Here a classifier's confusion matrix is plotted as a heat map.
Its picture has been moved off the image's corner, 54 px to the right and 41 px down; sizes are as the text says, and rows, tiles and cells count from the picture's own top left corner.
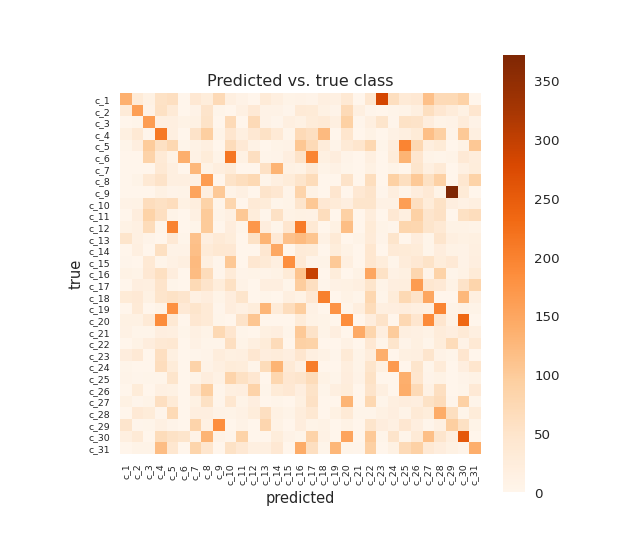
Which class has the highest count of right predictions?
c_30
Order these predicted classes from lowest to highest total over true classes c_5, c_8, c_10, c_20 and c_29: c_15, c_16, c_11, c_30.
c_15, c_11, c_16, c_30
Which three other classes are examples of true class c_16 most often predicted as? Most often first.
c_17, c_22, c_7
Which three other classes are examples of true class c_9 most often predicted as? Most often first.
c_29, c_7, c_16
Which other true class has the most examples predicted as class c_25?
c_5
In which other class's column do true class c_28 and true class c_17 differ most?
c_26
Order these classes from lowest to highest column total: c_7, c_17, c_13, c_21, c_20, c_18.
c_21, c_18, c_13, c_20, c_7, c_17
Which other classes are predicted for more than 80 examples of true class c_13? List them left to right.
c_7, c_15, c_16, c_17
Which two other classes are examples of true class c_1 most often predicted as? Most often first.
c_23, c_27
